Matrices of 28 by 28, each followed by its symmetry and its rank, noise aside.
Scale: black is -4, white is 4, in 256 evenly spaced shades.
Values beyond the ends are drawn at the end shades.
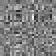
no symmetry, rank four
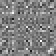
symmetric, rank four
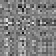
antisymmetric, rank four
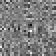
no symmetry, rank six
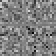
symmetric, rank six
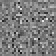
no symmetry, rank six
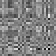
no symmetry, rank three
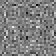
antisymmetric, rank four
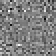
antisymmetric, rank six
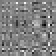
no symmetry, rank three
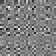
no symmetry, rank three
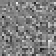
antisymmetric, rank six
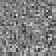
antisymmetric, rank six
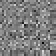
symmetric, rank four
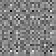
symmetric, rank three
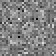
symmetric, rank six
